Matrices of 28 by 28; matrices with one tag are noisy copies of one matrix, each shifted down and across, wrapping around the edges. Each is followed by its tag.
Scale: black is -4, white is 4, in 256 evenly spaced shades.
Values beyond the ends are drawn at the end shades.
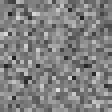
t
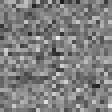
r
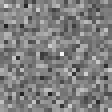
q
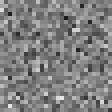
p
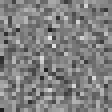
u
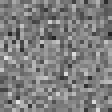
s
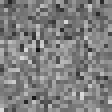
s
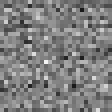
r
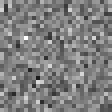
p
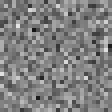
p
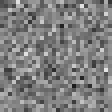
q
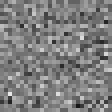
r
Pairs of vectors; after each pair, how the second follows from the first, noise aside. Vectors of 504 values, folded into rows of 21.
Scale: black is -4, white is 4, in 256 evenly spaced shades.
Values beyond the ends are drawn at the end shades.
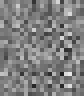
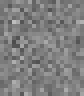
reversed, shrunk.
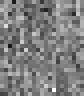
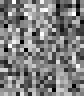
negated, scaled up.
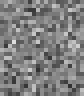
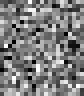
negated, scaled up.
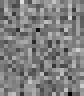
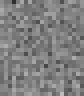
reversed, shrunk.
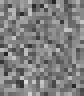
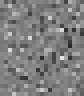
wrapped around, negated, partly zeroed.
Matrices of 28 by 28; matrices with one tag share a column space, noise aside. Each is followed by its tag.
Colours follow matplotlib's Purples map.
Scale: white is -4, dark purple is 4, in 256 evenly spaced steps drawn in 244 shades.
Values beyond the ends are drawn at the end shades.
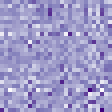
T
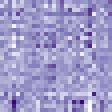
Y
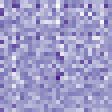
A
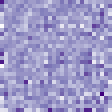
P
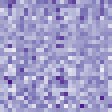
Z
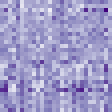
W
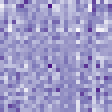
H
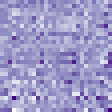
P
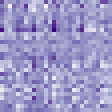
H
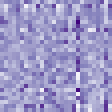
H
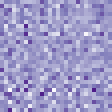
T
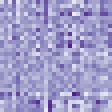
Y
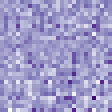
P
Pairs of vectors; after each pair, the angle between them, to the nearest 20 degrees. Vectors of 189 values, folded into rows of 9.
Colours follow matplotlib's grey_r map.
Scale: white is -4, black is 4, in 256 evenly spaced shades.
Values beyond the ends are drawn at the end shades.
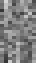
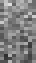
40 degrees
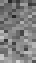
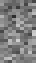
80 degrees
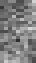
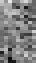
100 degrees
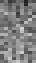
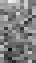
140 degrees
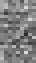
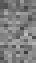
160 degrees
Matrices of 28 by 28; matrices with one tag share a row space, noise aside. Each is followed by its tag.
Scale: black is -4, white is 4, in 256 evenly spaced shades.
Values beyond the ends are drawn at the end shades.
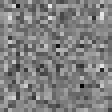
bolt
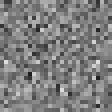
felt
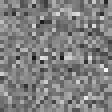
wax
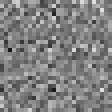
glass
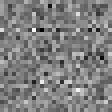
wax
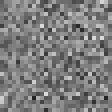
wax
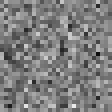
felt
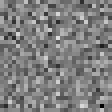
bolt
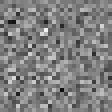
bolt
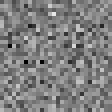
glass
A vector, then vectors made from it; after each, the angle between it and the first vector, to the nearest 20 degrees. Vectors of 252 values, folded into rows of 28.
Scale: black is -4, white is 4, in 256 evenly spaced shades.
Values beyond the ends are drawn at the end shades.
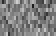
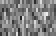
120 degrees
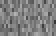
100 degrees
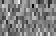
40 degrees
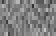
20 degrees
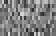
100 degrees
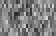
120 degrees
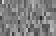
100 degrees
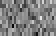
120 degrees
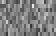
160 degrees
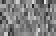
40 degrees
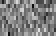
20 degrees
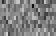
20 degrees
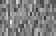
60 degrees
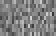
100 degrees
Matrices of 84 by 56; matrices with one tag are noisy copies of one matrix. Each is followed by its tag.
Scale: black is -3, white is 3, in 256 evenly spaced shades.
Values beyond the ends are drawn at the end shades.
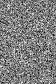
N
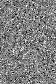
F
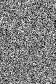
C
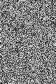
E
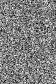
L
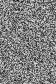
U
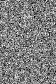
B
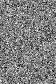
F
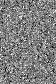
F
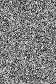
N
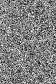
L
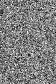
F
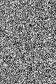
L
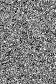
F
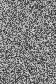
L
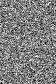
E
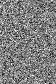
B
